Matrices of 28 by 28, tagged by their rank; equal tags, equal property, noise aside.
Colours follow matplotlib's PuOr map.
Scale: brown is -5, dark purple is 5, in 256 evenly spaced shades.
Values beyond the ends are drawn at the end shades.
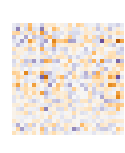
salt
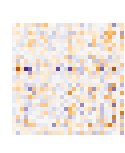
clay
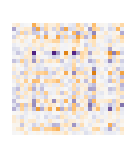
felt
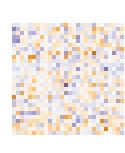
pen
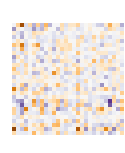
clay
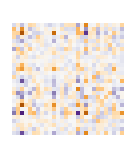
felt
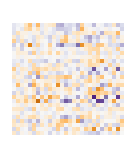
salt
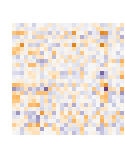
felt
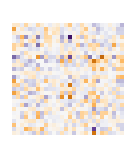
salt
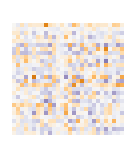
salt
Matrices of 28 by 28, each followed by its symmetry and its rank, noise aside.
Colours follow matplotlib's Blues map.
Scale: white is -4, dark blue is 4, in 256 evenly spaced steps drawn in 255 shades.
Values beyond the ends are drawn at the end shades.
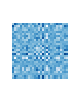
symmetric, rank three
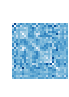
symmetric, rank four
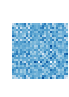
symmetric, rank three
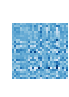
no symmetry, rank three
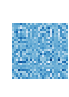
antisymmetric, rank four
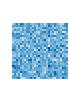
no symmetry, rank six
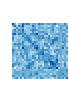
symmetric, rank six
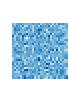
no symmetry, rank six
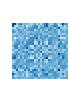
symmetric, rank four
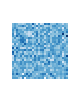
antisymmetric, rank six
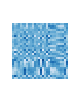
no symmetry, rank three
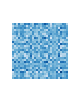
no symmetry, rank three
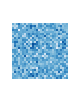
symmetric, rank six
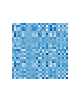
no symmetry, rank three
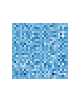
no symmetry, rank four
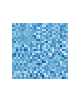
antisymmetric, rank six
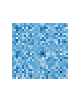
symmetric, rank four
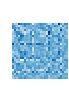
antisymmetric, rank six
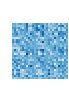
antisymmetric, rank four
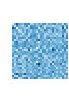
symmetric, rank six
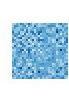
symmetric, rank four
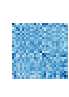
symmetric, rank three
